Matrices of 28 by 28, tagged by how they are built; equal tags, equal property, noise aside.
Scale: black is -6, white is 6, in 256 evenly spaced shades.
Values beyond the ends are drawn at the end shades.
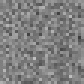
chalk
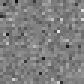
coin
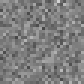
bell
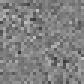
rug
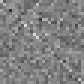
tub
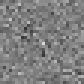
rug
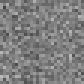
chalk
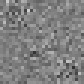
rug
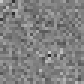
rug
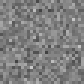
bell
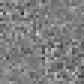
rug
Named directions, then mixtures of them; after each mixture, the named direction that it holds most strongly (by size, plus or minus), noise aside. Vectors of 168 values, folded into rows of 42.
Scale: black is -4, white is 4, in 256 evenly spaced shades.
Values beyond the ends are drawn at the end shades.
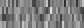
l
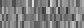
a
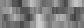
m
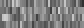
l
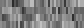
m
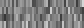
l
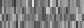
a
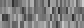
a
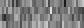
l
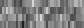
m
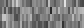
l
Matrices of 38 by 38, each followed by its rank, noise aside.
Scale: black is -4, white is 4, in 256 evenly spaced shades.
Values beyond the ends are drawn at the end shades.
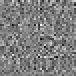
five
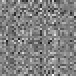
four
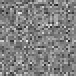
five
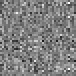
seven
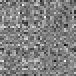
six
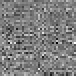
five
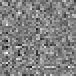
five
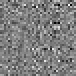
five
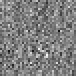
seven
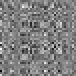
three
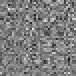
six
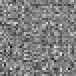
five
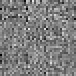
six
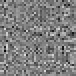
seven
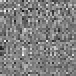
five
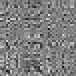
four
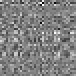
three
